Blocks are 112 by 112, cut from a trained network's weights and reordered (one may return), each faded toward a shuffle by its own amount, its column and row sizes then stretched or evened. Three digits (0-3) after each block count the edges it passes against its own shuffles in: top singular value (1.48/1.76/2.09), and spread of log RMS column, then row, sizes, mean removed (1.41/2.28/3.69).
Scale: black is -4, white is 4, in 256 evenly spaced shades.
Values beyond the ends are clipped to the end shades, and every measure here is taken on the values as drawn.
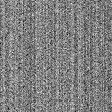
3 0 0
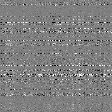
1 1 3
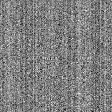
3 0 1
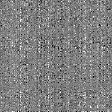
2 2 2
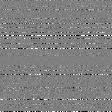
3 0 3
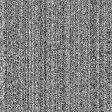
3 1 1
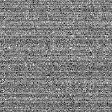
3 2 0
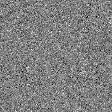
0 1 1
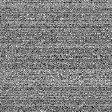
3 1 1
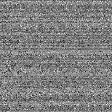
3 1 1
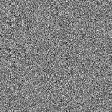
2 1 0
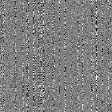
2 3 0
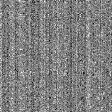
3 1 1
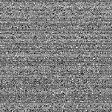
3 1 1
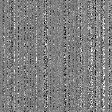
3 3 1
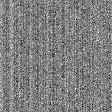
3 1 0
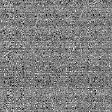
2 2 0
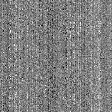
3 2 1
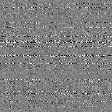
2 1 3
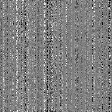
3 3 1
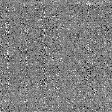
0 2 0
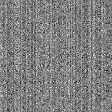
3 0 2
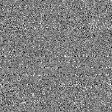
0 1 2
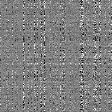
2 3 1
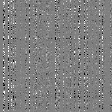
1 3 1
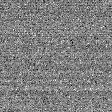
1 0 0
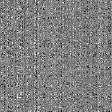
2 2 2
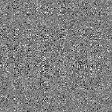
2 2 2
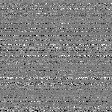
1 0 3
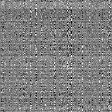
3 3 0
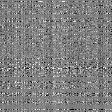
3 0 3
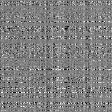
3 0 3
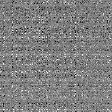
2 2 2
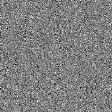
0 2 0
